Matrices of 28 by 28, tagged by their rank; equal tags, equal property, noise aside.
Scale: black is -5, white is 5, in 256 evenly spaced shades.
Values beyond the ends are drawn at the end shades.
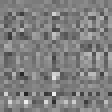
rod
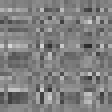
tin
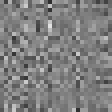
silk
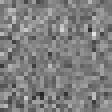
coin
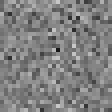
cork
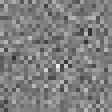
cork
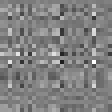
tin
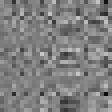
rod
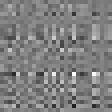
tin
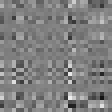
tin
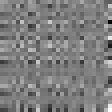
tin
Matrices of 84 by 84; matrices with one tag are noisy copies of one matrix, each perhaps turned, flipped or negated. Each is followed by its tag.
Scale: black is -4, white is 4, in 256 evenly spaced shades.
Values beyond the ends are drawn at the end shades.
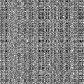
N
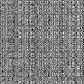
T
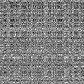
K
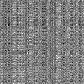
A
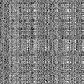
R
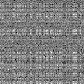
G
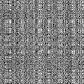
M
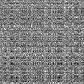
K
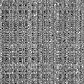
K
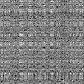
M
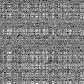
G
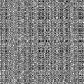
N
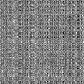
T
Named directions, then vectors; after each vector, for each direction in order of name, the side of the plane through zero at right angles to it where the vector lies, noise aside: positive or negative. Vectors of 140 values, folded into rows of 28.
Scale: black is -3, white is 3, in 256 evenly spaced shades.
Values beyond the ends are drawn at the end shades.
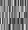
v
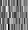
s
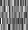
positive, positive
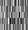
negative, positive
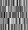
positive, negative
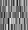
positive, negative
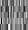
negative, negative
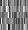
positive, positive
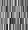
negative, positive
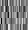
negative, negative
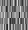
negative, positive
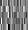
positive, positive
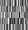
negative, positive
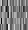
negative, negative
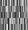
positive, negative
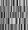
positive, negative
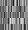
positive, negative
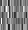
positive, positive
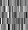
positive, positive
